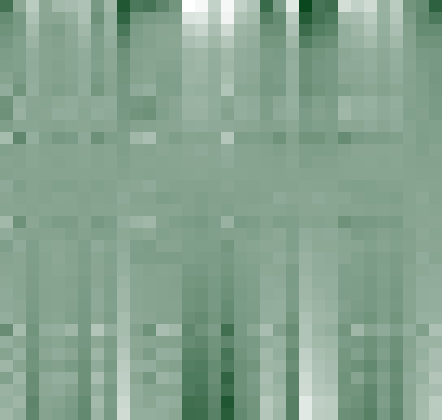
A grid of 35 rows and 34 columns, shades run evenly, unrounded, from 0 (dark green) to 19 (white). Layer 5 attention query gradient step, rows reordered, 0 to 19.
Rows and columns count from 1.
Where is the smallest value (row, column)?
1, 24
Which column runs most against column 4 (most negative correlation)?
12
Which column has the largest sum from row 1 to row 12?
18
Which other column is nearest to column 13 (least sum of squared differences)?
14
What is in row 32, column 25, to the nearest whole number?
13
